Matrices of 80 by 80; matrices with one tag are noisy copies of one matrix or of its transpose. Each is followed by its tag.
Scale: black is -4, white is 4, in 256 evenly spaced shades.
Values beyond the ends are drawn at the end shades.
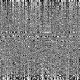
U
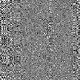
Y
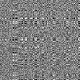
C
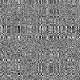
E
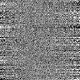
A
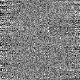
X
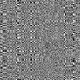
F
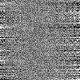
A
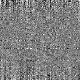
X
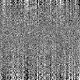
A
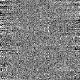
X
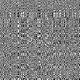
C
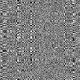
F
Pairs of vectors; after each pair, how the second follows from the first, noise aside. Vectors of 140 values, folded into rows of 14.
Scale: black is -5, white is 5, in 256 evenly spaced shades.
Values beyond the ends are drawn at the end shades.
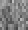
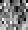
reversed, scaled up.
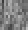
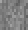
reversed, shrunk.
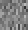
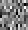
negated, scaled up.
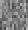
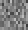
wrapped around.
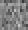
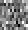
negated, scaled up.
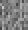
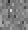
wrapped around, partly zeroed.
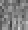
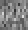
wrapped around.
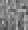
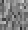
reversed, negated.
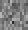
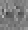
wrapped around, partly zeroed.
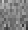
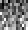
negated, scaled up.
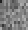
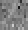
wrapped around, partly zeroed.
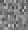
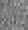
reversed, shrunk.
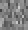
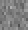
reversed, shrunk.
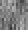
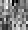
reversed, scaled up.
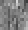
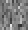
wrapped around.
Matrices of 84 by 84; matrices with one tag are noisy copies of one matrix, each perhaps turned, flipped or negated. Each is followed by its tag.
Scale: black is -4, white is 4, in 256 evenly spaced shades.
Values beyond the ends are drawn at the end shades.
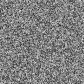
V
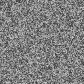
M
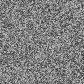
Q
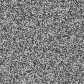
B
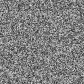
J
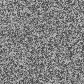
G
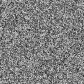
M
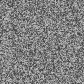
J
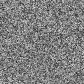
V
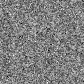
J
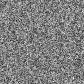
J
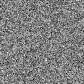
B
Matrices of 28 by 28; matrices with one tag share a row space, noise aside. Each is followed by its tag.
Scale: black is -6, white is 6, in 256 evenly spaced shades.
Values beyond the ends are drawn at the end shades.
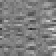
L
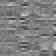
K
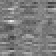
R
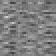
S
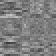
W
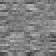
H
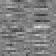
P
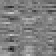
R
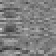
W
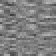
S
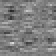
R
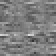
H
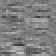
P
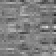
K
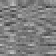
S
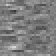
P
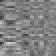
W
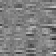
L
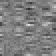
L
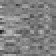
W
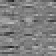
R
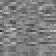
S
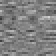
S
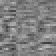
S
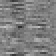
P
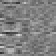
W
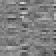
K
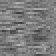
P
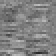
P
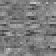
H
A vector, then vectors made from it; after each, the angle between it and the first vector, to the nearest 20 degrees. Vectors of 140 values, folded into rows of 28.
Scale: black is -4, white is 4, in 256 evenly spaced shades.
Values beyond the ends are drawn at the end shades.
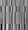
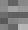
100 degrees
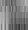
60 degrees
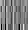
40 degrees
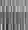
140 degrees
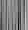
80 degrees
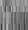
40 degrees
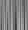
80 degrees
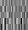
40 degrees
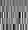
120 degrees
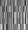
140 degrees
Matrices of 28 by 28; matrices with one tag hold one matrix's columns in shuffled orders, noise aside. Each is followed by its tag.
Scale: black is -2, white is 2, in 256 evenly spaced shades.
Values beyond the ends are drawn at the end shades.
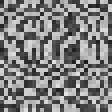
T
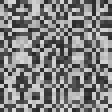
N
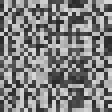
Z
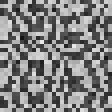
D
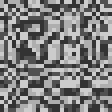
T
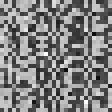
Z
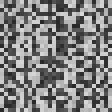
Z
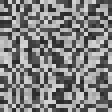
N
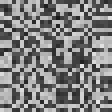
N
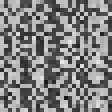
Z
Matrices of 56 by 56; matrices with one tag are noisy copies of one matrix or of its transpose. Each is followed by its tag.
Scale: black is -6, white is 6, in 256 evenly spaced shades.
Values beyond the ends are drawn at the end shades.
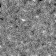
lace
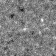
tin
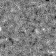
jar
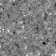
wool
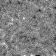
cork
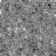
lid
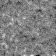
cork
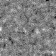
jar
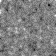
lid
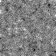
lid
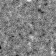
jar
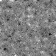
lid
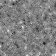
wool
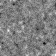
wool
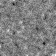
wool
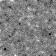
lid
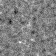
tin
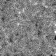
cork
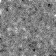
lid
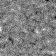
jar
